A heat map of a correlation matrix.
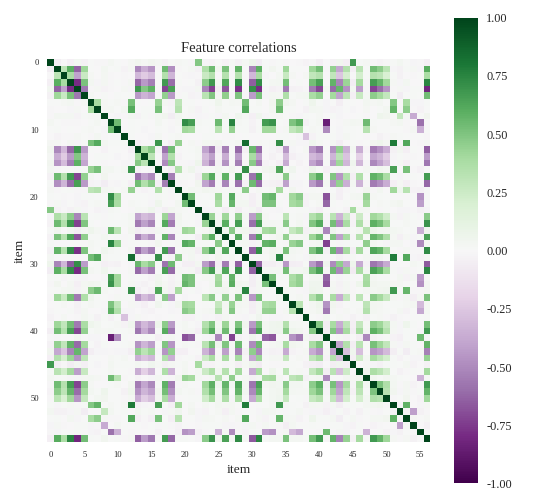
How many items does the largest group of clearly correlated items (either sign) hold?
27
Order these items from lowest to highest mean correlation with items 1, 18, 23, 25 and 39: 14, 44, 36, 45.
14, 45, 36, 44
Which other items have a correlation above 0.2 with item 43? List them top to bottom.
4, 13, 14, 15, 18, 30
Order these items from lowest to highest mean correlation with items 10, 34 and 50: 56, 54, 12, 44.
54, 44, 56, 12
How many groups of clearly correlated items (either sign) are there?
6
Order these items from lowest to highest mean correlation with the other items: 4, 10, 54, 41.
4, 41, 54, 10
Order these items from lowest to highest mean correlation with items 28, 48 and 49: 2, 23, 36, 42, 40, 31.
36, 2, 23, 42, 40, 31
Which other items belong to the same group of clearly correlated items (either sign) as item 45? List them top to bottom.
0, 22
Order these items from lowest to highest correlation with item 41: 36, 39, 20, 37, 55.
20, 37, 36, 39, 55
